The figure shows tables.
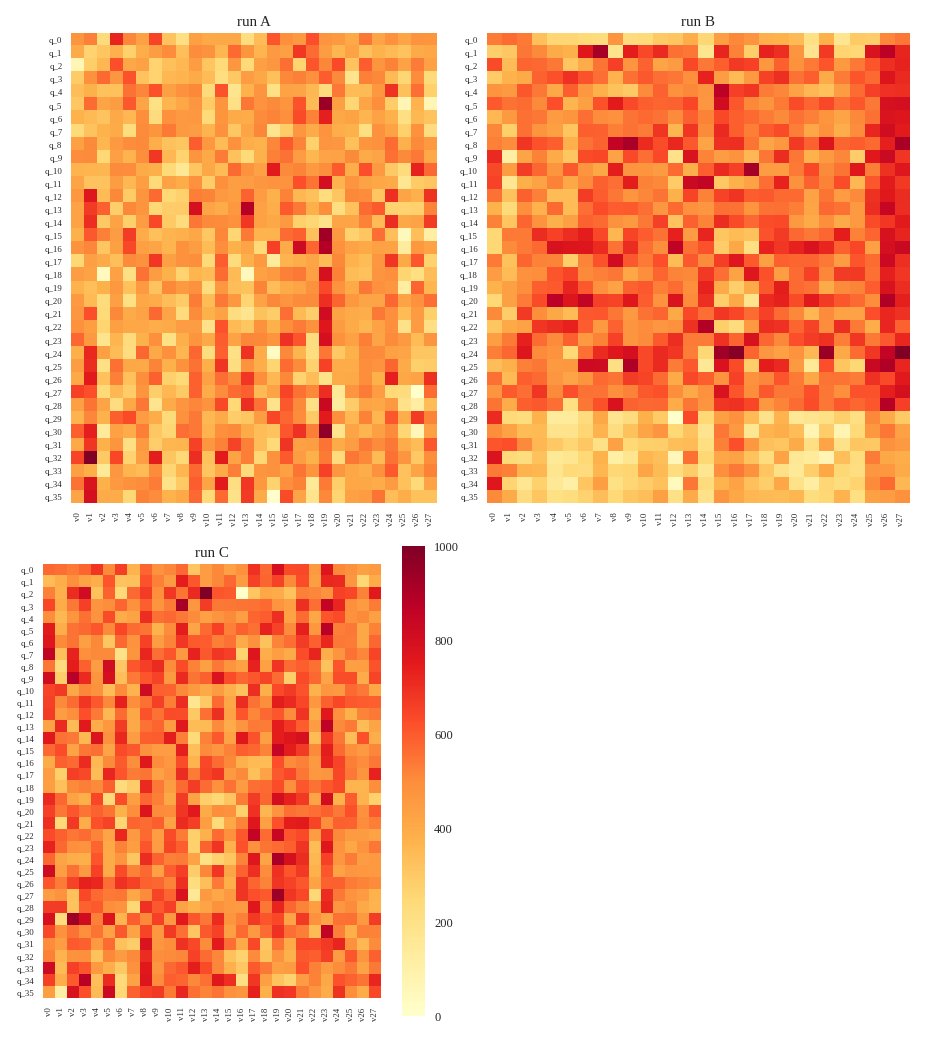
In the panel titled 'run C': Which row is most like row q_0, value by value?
q_22
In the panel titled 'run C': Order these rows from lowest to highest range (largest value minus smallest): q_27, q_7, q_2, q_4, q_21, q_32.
q_4, q_32, q_21, q_7, q_27, q_2
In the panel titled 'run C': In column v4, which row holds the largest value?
q_14
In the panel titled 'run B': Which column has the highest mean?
v26
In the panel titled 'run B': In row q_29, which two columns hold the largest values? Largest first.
v0, v13
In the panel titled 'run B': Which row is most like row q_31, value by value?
q_0
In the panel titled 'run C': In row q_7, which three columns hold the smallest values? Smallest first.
v6, v16, v1
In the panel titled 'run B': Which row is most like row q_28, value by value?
q_17
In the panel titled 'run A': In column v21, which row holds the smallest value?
q_3
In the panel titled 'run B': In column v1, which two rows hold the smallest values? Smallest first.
q_9, q_11
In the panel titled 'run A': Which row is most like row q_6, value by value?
q_11
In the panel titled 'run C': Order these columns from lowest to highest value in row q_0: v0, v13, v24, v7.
v7, v13, v24, v0
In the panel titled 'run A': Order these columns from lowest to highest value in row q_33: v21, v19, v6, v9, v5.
v5, v21, v6, v9, v19
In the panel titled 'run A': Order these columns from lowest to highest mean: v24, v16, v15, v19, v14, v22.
v15, v14, v22, v24, v16, v19
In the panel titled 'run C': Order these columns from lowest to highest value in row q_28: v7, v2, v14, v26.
v7, v2, v26, v14
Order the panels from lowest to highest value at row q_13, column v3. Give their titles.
run A, run B, run C
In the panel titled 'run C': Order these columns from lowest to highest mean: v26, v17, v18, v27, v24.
v26, v18, v27, v24, v17
